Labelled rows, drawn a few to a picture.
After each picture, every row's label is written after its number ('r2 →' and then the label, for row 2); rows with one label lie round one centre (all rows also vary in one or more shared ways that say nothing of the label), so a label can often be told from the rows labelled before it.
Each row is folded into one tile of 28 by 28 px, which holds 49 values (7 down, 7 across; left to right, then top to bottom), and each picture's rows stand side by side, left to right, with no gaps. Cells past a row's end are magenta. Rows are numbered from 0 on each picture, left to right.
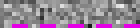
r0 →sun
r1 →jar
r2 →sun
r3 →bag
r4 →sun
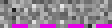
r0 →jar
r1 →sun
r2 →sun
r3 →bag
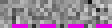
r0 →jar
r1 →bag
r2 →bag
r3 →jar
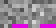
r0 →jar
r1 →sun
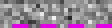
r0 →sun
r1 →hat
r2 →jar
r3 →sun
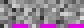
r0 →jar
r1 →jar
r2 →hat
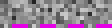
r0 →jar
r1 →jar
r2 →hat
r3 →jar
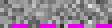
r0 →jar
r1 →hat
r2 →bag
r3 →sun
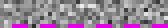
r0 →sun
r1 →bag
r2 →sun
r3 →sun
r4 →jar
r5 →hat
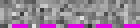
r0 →bag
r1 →jar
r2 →hat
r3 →bag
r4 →hat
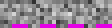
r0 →hat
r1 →jar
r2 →hat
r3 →jar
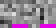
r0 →hat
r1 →jar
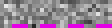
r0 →sun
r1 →bag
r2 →sun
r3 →hat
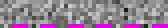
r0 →jar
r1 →bag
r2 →hat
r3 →hat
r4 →jar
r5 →bag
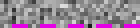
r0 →jar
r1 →jar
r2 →sun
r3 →bag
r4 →hat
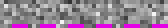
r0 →sun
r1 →jar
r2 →sun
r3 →hat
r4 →jar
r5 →hat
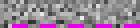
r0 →bag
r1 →hat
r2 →hat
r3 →hat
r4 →bag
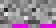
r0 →hat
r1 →hat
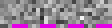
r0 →bag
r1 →jar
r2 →hat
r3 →jar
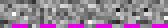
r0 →hat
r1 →jar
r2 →sun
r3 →sun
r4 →hat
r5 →hat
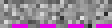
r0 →sun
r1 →hat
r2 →hat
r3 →bag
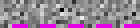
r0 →bag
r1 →hat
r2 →hat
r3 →bag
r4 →bag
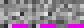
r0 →bag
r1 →bag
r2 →hat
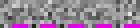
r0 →jar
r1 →bag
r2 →bag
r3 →jar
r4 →bag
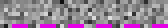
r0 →bag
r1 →bag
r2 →jar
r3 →hat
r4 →bag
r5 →jar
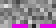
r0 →sun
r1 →bag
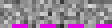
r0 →sun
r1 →bag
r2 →bag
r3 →sun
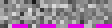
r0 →bag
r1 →jar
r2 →sun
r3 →sun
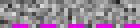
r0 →hat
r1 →jar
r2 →jar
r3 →bag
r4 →jar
